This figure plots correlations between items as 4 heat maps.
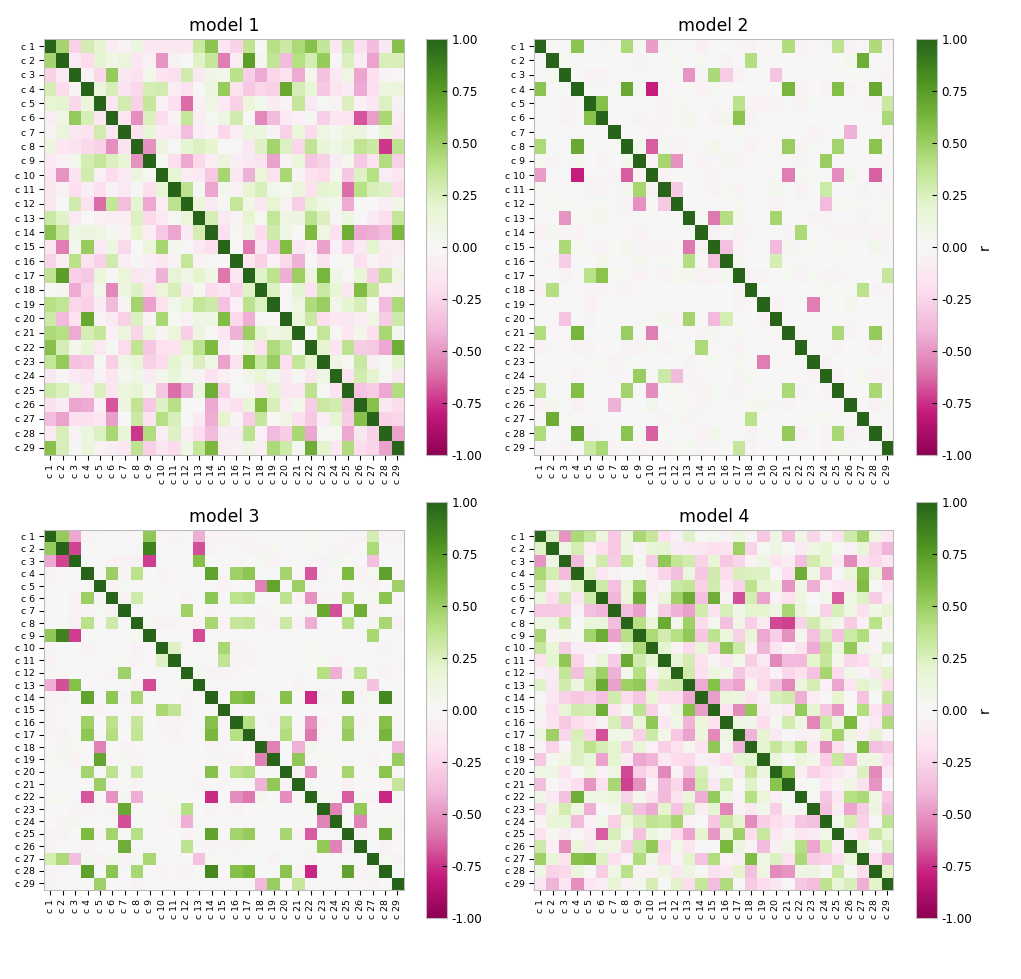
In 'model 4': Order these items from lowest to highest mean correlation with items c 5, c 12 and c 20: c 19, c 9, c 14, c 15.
c 14, c 19, c 15, c 9
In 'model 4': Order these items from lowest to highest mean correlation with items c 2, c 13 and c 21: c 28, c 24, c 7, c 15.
c 28, c 7, c 24, c 15
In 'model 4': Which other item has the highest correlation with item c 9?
c 6
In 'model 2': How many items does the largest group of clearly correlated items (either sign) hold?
7
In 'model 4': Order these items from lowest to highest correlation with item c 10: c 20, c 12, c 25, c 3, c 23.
c 23, c 3, c 20, c 12, c 25
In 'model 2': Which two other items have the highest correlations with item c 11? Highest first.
c 9, c 24
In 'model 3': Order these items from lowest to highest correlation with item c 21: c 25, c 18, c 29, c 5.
c 18, c 25, c 29, c 5
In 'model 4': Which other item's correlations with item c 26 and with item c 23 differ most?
c 16
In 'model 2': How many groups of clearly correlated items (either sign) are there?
8
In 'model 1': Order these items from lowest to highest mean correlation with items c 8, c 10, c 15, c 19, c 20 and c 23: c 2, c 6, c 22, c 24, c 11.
c 6, c 2, c 24, c 11, c 22
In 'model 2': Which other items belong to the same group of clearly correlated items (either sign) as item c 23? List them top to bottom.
c 19
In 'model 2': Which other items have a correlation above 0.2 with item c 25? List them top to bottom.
c 1, c 4, c 8, c 21, c 28
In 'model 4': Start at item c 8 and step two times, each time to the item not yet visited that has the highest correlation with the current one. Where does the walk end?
c 3
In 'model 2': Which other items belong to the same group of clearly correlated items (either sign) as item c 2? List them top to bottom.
c 18, c 27
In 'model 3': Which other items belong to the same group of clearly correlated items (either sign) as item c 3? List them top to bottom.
c 1, c 2, c 9, c 13, c 27
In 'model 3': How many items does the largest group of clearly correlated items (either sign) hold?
10
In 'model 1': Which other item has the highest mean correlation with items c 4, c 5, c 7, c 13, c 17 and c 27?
c 21
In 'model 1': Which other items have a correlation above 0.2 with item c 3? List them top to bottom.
c 6, c 12, c 16
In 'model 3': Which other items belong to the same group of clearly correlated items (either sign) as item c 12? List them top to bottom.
c 7, c 23, c 24, c 26
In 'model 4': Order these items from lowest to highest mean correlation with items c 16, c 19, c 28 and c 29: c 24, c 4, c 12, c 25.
c 4, c 12, c 24, c 25
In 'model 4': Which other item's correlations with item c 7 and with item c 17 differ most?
c 2
